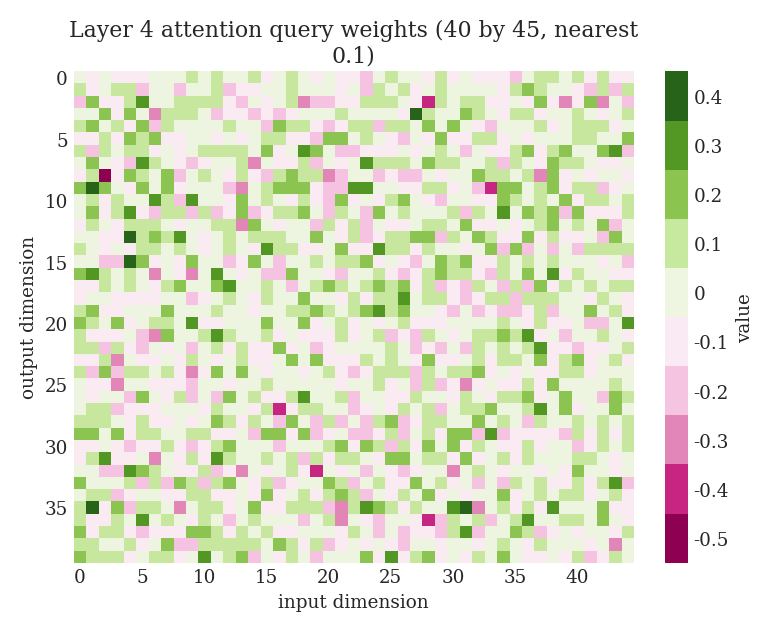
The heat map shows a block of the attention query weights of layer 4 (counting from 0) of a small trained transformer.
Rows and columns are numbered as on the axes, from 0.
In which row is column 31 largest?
35
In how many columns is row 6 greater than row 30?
22
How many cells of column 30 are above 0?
12
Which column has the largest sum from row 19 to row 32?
28
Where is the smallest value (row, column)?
8, 2
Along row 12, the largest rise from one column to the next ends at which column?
14
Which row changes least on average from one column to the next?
0
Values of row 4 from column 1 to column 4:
0.2 0 0.1 -0.1
